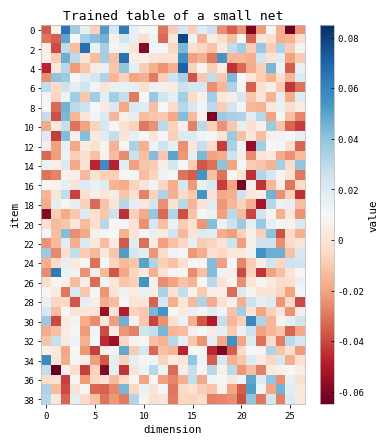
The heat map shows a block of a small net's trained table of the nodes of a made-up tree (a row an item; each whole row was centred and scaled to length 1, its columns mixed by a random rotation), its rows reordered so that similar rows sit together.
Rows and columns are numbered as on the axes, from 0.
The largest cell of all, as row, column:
1, 14
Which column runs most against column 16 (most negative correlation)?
26
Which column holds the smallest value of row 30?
17
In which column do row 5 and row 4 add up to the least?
0
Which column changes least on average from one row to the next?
2
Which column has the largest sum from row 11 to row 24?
23
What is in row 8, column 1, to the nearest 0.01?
-0.03
